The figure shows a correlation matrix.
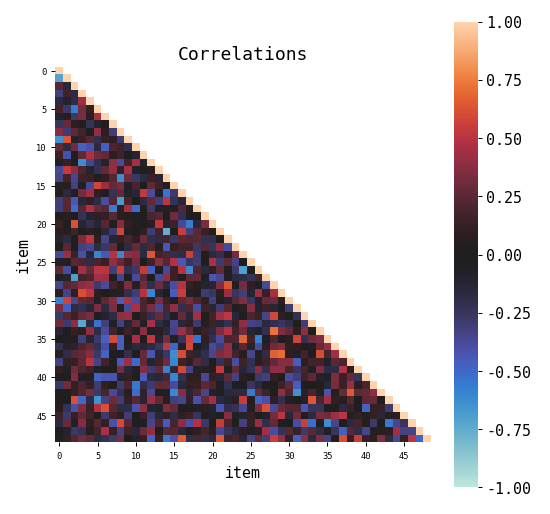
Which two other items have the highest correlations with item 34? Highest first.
28, 37
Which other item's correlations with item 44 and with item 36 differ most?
6
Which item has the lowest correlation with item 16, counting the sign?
14
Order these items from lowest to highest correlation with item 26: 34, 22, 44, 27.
34, 22, 27, 44
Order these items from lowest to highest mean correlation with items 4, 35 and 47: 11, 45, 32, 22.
32, 45, 22, 11
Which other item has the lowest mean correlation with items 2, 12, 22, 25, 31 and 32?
42
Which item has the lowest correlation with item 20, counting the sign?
17
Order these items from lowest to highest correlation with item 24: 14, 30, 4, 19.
4, 19, 14, 30
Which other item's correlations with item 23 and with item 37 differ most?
29
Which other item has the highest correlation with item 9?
1
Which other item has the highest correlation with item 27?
44
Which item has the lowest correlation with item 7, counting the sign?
18
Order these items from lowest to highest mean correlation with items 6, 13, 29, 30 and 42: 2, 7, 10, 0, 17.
10, 0, 17, 2, 7
